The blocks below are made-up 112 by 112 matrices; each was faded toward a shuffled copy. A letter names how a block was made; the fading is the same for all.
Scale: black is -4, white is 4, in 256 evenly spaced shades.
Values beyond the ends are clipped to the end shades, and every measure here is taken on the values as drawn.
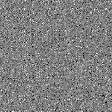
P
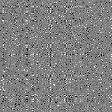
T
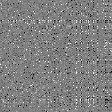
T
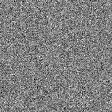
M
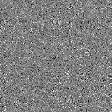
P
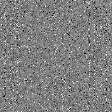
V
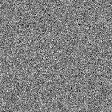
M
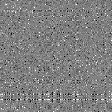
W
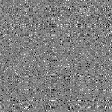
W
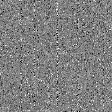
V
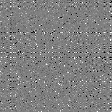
T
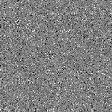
P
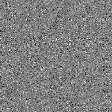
P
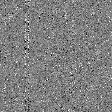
V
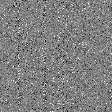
V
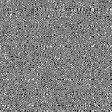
W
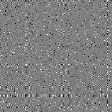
T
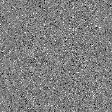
V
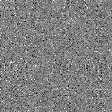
P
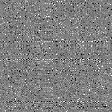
W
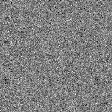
M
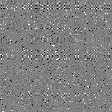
T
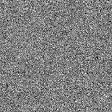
M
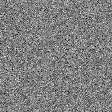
M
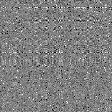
W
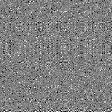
W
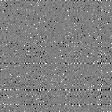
T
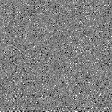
P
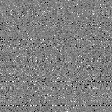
W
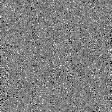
V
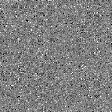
P
